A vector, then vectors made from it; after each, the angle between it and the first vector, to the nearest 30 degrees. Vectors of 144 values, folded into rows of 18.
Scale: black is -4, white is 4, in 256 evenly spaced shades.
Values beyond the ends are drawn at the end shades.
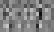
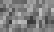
120 degrees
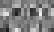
120 degrees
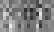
150 degrees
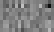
60 degrees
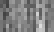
60 degrees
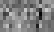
30 degrees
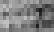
60 degrees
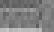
60 degrees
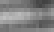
90 degrees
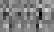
30 degrees
